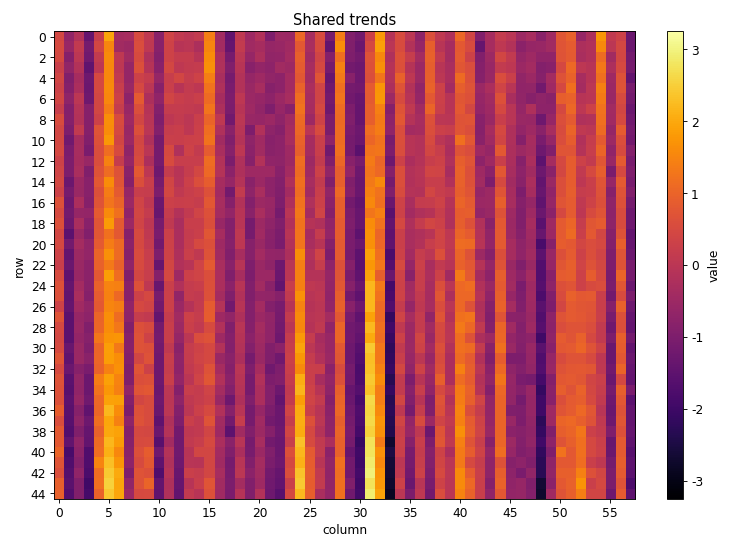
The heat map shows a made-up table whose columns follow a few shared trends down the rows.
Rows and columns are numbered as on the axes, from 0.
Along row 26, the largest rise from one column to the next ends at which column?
31
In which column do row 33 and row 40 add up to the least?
33
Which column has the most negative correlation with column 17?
28
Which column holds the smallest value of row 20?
48
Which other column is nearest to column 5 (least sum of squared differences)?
24
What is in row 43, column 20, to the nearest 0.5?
-0.5
